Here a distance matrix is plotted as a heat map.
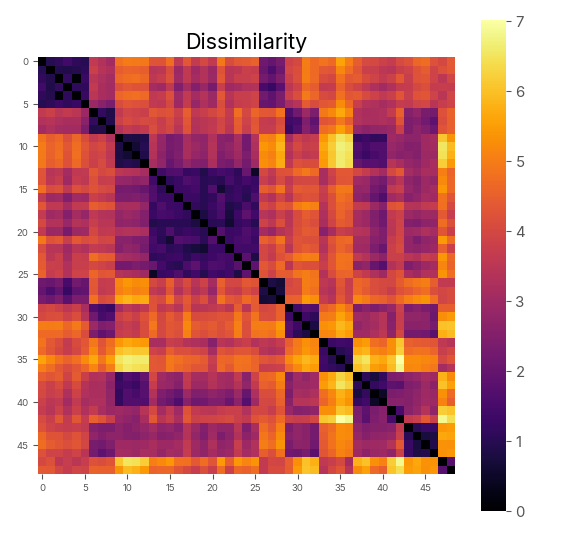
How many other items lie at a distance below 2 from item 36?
3
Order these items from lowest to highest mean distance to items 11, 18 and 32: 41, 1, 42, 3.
41, 42, 3, 1
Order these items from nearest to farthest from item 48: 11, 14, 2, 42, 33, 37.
33, 2, 14, 37, 11, 42
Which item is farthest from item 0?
35
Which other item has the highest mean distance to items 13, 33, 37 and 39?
47
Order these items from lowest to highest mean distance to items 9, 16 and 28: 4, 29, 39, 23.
39, 23, 4, 29
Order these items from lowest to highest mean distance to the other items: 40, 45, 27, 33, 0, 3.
40, 3, 45, 27, 0, 33
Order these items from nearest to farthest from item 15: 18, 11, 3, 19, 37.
19, 18, 11, 37, 3
